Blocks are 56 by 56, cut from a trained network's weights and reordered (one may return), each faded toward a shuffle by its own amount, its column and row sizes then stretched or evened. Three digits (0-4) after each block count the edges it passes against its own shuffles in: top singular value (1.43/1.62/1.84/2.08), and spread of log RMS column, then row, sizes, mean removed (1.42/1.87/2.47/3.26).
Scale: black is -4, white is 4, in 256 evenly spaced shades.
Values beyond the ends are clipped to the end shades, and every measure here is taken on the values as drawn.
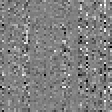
1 4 1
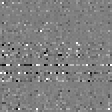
2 1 3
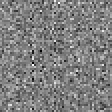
3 2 0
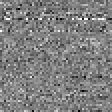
2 0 3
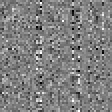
3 3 1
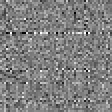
4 2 2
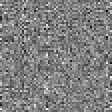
3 2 0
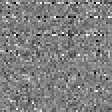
3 1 2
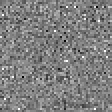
0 0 2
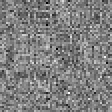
4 0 0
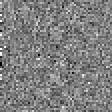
3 1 0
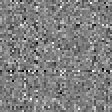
2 2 1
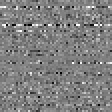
1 0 4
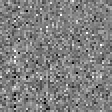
2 2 0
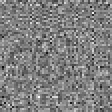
3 1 1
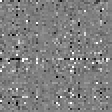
2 2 2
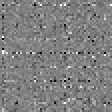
2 2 2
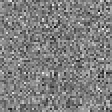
3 1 0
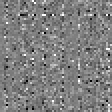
1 3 1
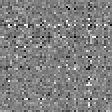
3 2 3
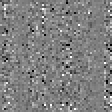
0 3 1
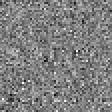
1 1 1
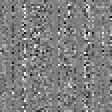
1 4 1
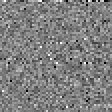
2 0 1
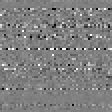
2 0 4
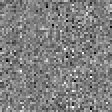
0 2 0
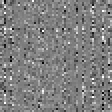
2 4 0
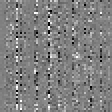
3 4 0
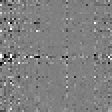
2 3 2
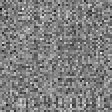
3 0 0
